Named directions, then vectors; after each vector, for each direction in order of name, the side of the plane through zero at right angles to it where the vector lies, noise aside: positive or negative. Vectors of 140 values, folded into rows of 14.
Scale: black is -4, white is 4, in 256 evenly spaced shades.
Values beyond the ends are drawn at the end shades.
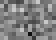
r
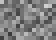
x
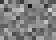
positive, negative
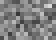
positive, positive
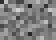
positive, negative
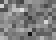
positive, negative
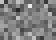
negative, positive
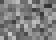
negative, negative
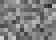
negative, negative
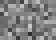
positive, negative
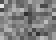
positive, negative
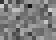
positive, negative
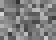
positive, positive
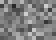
negative, positive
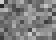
negative, positive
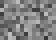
negative, negative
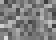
positive, positive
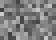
positive, positive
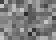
positive, negative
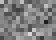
negative, positive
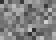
positive, negative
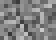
positive, positive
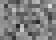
positive, positive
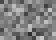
positive, negative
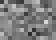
positive, negative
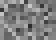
negative, positive
